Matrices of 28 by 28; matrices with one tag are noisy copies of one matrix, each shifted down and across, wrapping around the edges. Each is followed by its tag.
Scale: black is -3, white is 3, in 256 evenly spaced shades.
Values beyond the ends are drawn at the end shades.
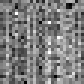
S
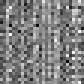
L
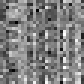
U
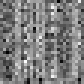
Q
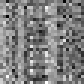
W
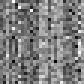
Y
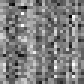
U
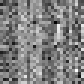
Y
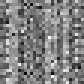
W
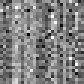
Y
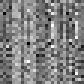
Y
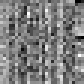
U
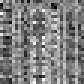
S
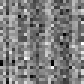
Q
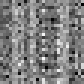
W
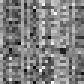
S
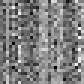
Y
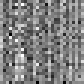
L
